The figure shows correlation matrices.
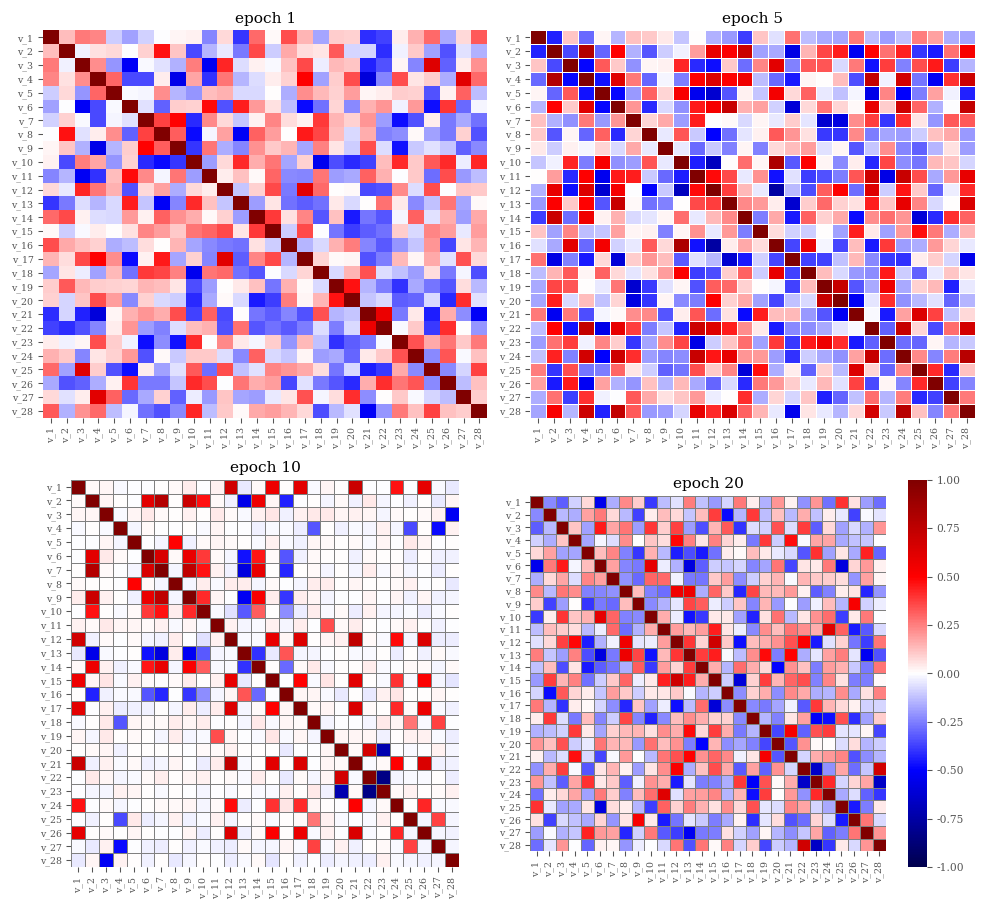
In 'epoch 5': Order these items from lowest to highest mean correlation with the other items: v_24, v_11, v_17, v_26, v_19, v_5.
v_17, v_5, v_26, v_19, v_11, v_24
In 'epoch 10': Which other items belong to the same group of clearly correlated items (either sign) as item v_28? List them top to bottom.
v_3
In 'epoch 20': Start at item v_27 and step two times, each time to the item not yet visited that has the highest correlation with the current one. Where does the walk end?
v_23
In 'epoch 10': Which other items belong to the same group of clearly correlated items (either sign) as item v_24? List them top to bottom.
v_1, v_12, v_15, v_17, v_21, v_26
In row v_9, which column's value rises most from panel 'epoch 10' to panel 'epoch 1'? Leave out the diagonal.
v_16
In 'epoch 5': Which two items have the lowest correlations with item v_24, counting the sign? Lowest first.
v_5, v_17
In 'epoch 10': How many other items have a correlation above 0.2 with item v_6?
5
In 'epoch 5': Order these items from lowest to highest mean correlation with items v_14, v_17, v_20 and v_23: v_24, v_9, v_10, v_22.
v_24, v_22, v_10, v_9
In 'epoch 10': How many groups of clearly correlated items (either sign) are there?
7
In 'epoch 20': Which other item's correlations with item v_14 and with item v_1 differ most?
v_20
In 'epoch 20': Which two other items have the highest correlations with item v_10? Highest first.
v_6, v_3
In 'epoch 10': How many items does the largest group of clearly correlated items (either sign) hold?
8
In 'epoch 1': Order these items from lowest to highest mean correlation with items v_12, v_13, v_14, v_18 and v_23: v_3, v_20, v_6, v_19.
v_20, v_19, v_6, v_3
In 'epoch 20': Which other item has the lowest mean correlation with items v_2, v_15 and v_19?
v_17
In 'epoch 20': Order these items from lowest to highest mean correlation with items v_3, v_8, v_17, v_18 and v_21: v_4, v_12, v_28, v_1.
v_28, v_1, v_4, v_12
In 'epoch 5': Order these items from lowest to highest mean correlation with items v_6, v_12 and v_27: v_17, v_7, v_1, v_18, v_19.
v_17, v_1, v_18, v_19, v_7
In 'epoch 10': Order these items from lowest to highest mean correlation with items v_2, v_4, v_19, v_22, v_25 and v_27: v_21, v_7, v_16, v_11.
v_16, v_21, v_11, v_7
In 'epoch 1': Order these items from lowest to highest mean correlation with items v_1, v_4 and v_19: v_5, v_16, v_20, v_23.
v_23, v_5, v_16, v_20
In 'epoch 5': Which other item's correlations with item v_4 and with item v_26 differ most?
v_2
